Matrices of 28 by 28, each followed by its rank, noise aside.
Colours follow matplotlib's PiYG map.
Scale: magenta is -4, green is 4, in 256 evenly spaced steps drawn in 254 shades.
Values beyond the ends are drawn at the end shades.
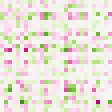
three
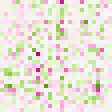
six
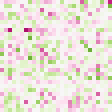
eight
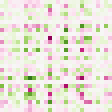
three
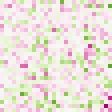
eight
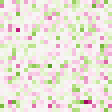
six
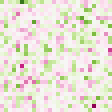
eight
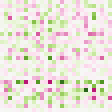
four
